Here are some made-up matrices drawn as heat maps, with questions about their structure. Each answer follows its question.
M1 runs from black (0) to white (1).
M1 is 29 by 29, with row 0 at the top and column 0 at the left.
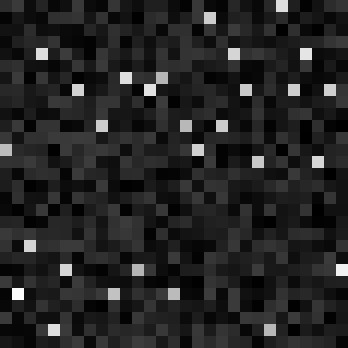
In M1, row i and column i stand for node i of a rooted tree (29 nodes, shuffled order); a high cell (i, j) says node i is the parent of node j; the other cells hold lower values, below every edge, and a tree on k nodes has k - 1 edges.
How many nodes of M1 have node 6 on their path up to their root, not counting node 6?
7
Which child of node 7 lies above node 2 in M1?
20
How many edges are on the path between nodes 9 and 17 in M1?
3
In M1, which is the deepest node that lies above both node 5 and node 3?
27
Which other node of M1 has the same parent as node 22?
4
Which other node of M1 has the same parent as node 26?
21
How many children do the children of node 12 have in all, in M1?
1
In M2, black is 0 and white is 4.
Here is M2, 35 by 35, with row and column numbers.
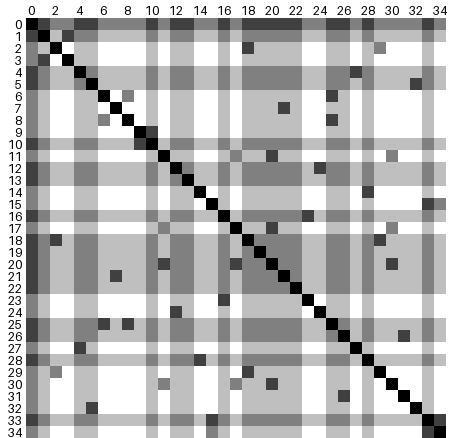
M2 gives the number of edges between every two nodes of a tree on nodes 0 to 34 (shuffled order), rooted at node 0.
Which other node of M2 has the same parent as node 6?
8
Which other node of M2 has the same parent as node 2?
29
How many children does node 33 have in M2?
2
